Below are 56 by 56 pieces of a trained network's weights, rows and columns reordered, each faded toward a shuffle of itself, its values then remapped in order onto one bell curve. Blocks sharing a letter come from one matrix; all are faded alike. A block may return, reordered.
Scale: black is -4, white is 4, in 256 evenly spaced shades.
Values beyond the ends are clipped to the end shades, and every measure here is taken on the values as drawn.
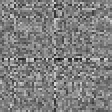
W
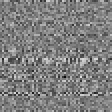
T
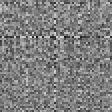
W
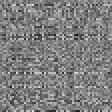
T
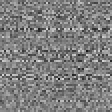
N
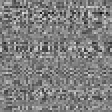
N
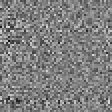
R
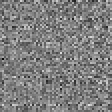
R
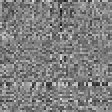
W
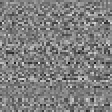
N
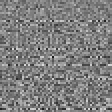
N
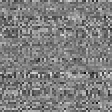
N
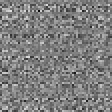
N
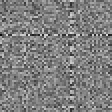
W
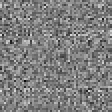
R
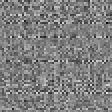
T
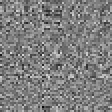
R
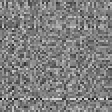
W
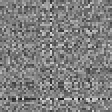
W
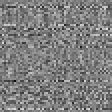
T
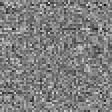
R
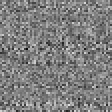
R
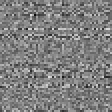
T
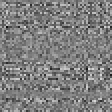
T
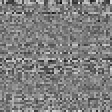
T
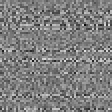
T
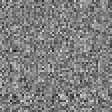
R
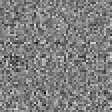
R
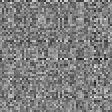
W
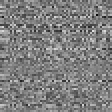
T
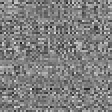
N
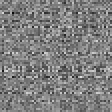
T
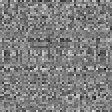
N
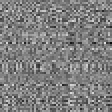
N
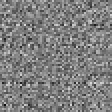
R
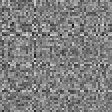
W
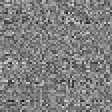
R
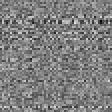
T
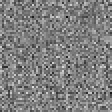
R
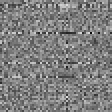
W
